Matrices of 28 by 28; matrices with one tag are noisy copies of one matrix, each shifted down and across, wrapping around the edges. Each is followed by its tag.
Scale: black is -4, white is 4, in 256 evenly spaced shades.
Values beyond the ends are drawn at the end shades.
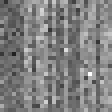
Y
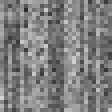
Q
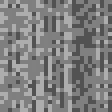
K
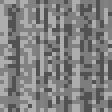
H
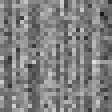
H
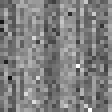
Q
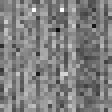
K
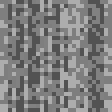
Q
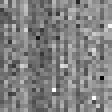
K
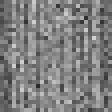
K
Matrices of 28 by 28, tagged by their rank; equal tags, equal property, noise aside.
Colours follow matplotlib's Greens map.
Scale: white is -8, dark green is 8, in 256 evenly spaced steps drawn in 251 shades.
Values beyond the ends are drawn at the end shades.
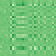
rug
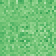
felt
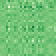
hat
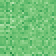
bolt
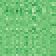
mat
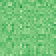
felt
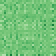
bolt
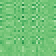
hat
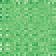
hat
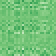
hat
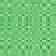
rug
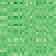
hat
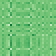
hat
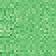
bolt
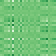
rug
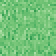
bolt
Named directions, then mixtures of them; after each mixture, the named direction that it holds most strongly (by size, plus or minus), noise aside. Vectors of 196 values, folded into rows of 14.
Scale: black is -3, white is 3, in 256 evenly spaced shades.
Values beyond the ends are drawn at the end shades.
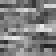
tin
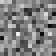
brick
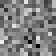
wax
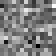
wax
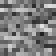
tin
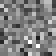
wax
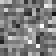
wax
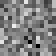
wax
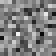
brick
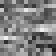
tin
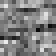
tin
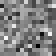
wax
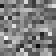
wax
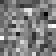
brick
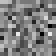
brick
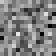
brick
